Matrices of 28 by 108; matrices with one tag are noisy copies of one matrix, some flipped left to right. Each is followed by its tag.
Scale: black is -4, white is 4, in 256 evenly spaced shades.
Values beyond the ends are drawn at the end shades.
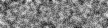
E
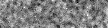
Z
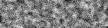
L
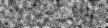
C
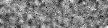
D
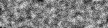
L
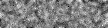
E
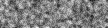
C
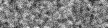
C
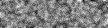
E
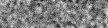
Z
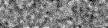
C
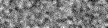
C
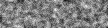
L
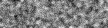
C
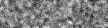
C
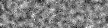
L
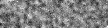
D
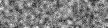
C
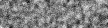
D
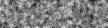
C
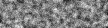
L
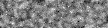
L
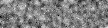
D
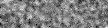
D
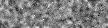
C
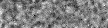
Z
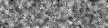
C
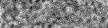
Z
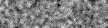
C
